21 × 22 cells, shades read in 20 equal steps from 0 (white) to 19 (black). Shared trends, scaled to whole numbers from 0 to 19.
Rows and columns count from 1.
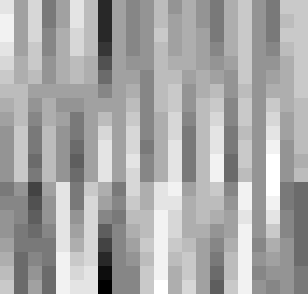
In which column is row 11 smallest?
20
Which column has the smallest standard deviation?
19
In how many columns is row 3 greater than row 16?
12
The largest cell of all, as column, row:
8, 21
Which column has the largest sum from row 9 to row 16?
3
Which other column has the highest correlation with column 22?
9
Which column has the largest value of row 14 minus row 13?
22
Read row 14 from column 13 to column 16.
1 7 5 4
